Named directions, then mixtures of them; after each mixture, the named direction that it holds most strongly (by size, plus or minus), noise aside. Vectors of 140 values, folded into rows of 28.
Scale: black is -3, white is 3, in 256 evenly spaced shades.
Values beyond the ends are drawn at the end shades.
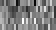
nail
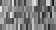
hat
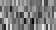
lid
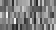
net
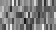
lid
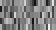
hat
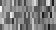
hat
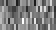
nail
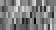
nail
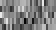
lid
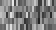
hat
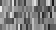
hat
